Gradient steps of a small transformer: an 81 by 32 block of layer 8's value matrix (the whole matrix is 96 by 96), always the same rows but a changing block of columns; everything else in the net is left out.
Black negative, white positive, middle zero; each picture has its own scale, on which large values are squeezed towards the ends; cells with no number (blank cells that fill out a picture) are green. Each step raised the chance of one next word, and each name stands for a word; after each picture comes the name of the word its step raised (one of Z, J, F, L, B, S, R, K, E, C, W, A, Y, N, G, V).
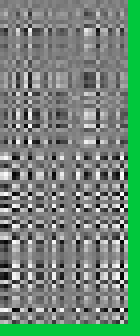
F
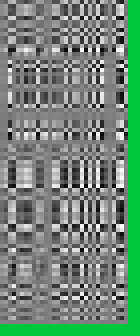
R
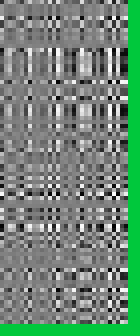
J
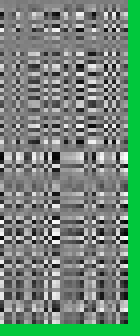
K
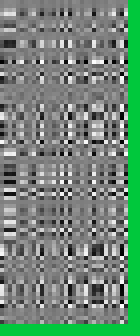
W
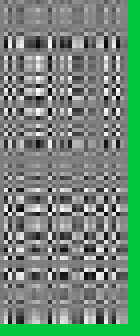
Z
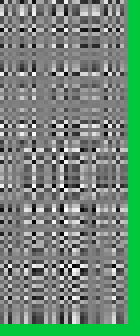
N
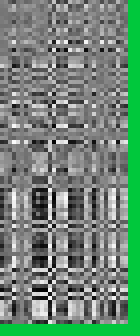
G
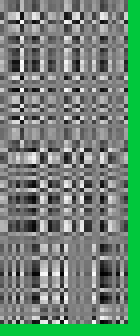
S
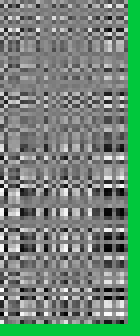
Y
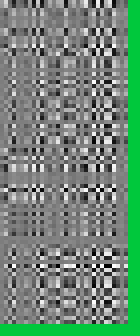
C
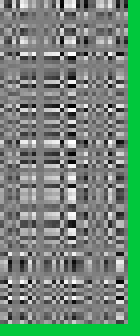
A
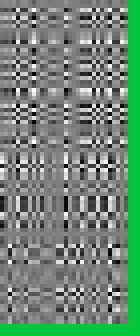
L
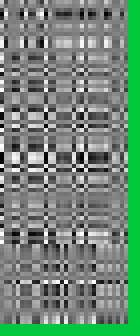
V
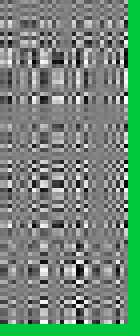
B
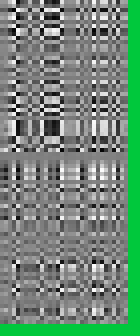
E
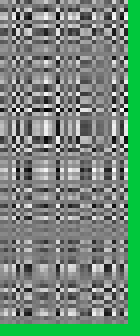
E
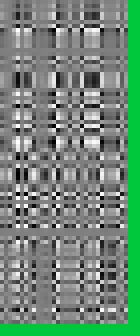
F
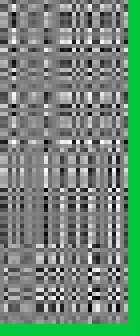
G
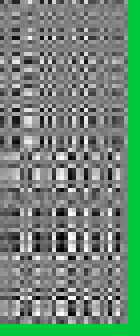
Y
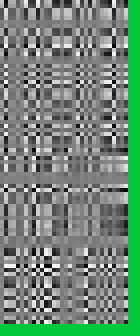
C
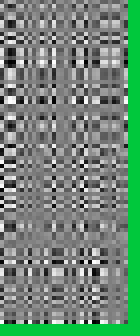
B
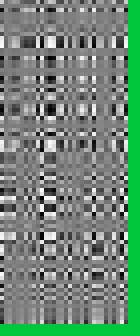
Z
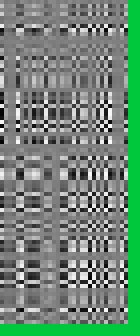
F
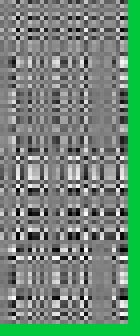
Y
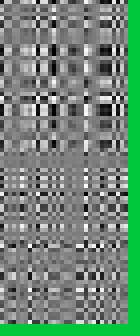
J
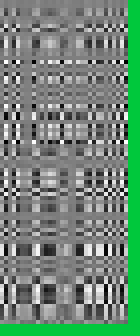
W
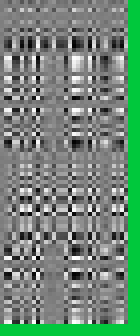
Z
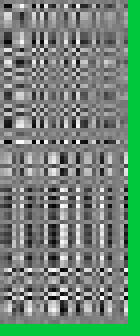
G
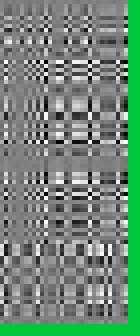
W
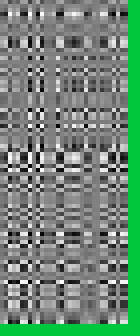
V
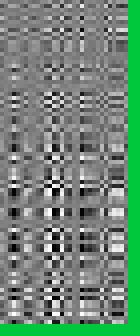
Y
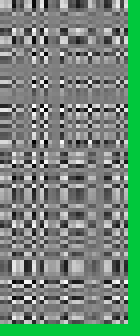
A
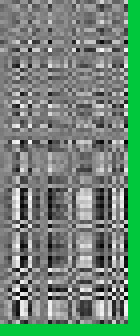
G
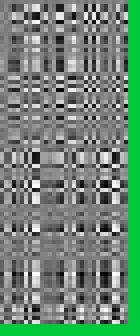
S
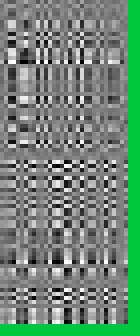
B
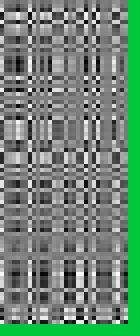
S
